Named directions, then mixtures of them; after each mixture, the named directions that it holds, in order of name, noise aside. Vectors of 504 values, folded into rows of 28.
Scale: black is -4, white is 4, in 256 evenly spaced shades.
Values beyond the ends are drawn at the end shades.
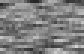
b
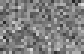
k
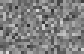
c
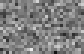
b, c, k.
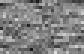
b, c.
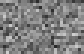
b, c.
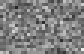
b, c.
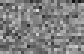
b, c, k.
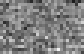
b, k.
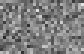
c, k.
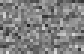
b, c.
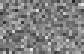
k.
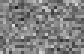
b, c, k.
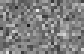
c.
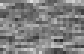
b.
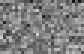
b, c, k.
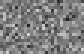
c.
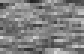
b.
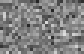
b, c.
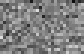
b, c, k.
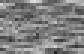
b.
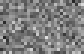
k.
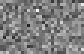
c, k.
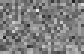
c, k.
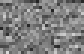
b, c.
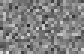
c.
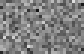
c, k.
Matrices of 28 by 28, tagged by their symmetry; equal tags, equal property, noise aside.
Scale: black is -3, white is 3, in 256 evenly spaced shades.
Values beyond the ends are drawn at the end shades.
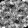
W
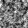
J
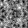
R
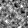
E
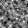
E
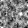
R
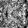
R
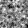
J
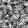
J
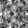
R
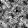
E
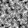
W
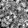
E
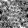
W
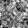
E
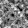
E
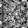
R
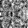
R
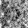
R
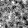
J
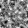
E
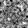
E
